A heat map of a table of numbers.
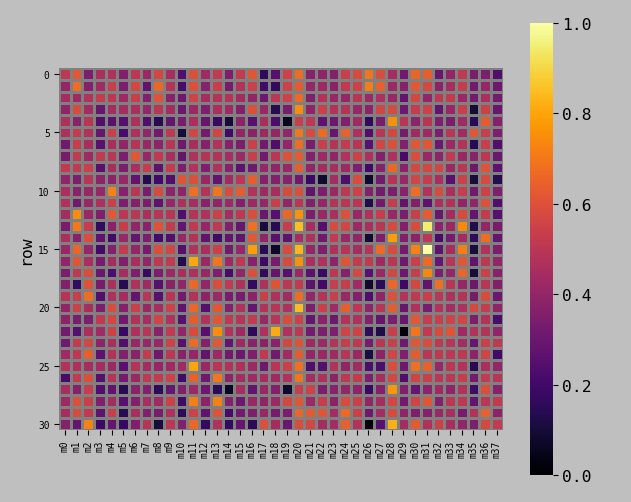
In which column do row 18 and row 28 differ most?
m1
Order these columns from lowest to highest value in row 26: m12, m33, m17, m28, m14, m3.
m3, m12, m14, m17, m33, m28
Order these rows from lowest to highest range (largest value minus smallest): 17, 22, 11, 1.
11, 1, 17, 22
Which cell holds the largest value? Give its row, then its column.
15, m31
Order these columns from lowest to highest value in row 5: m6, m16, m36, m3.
m3, m16, m6, m36
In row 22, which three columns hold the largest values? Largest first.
m18, m13, m30
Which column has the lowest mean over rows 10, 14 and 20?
m26
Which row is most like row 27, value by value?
4
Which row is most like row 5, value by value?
29
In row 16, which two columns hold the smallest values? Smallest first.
m10, m17
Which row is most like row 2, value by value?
7
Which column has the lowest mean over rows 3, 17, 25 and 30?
m35
